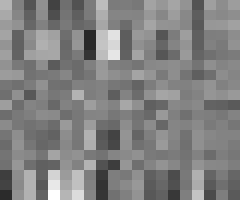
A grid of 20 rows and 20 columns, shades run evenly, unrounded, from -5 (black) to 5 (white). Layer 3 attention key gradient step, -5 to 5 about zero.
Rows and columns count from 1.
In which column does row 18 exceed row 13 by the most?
5
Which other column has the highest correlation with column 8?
11
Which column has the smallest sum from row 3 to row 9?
8
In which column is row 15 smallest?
10
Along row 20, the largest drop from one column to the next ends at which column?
18
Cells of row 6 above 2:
2
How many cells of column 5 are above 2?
3
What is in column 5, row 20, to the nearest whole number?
5
